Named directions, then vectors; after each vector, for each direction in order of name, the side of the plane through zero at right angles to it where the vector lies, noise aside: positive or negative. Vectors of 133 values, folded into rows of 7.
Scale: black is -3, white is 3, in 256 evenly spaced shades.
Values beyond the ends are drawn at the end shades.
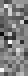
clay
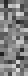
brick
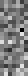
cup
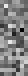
negative, positive, positive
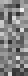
negative, negative, negative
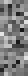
negative, negative, positive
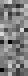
negative, negative, negative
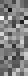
positive, negative, positive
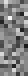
negative, negative, positive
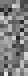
positive, negative, positive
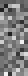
positive, negative, positive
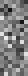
positive, negative, positive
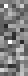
negative, positive, positive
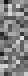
positive, positive, negative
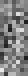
positive, positive, negative
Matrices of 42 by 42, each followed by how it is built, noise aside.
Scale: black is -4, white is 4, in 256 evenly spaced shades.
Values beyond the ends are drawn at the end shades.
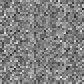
repeating rows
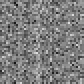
repeating rows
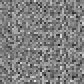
repeating rows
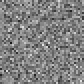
noise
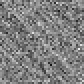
Toeplitz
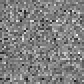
uneven rows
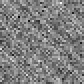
Toeplitz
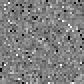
sparse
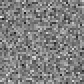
noise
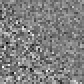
lower triangular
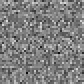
repeating columns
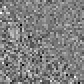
lower triangular
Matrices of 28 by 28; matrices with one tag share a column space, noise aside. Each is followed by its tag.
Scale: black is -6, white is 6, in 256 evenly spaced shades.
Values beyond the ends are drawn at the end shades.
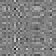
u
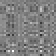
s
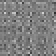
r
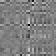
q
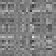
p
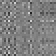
r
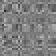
p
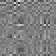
q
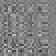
s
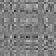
p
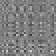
s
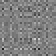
u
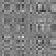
p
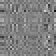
p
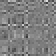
q
